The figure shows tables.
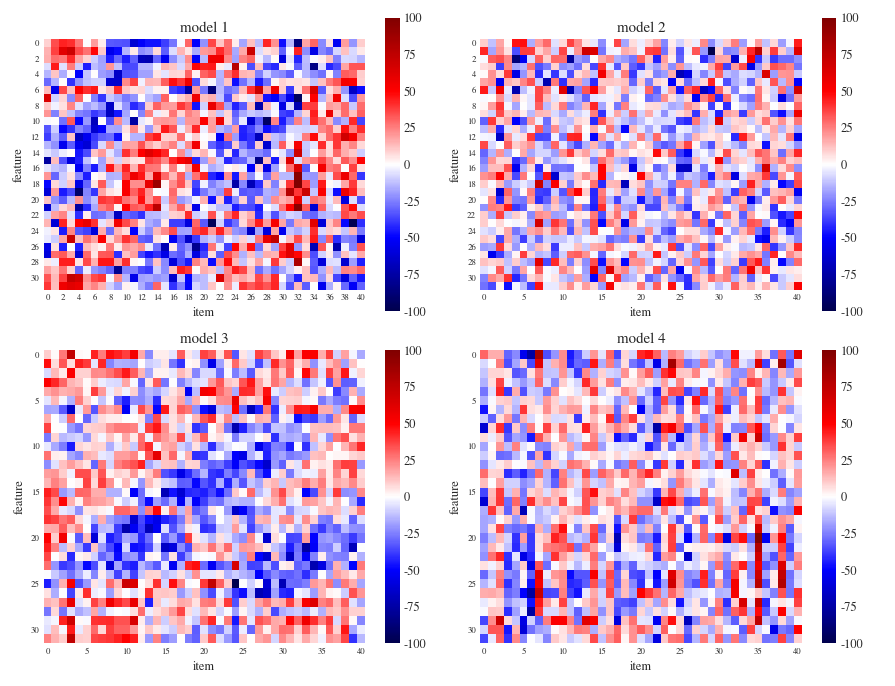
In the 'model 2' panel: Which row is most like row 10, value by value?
15
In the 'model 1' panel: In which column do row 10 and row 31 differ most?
28
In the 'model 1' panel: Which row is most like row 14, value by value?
17
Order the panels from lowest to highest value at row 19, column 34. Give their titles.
model 3, model 1, model 4, model 2
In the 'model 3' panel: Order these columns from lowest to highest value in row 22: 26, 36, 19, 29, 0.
36, 19, 29, 26, 0
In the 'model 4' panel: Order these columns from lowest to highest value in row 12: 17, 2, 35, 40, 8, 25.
25, 17, 40, 2, 8, 35
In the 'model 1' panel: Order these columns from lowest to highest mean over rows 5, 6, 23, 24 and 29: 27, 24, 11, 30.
24, 30, 11, 27
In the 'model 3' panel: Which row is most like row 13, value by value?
14
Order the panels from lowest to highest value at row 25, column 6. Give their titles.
model 4, model 2, model 3, model 1
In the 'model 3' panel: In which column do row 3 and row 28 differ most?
0
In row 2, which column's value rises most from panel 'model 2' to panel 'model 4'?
11
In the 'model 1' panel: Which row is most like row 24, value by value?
10
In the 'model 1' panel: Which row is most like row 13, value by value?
16
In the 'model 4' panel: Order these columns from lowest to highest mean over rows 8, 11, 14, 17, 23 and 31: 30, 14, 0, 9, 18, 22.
22, 0, 9, 18, 14, 30
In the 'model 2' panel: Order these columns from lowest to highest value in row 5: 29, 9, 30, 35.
30, 35, 9, 29
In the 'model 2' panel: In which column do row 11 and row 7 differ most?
2
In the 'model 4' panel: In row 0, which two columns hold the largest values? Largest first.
7, 40
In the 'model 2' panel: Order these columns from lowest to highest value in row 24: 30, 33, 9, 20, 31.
20, 31, 33, 9, 30
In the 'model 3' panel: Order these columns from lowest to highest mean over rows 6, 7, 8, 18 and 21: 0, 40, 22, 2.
2, 22, 40, 0
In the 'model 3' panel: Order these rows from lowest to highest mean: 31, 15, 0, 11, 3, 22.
22, 15, 11, 3, 31, 0
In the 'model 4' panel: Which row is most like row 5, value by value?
12
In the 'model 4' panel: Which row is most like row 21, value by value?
19
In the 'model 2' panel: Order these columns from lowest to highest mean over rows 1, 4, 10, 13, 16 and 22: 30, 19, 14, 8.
19, 8, 14, 30
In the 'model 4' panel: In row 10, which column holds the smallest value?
21
